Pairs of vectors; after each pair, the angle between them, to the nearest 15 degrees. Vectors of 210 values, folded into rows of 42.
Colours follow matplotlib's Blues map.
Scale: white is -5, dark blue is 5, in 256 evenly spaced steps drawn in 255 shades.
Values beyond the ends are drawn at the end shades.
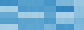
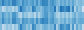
45 degrees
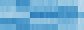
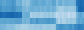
135 degrees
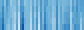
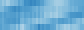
105 degrees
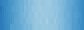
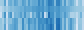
135 degrees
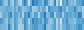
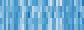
45 degrees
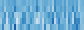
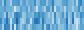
150 degrees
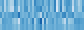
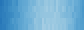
90 degrees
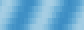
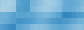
45 degrees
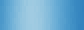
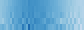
165 degrees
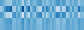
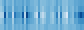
90 degrees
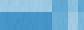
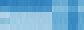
165 degrees
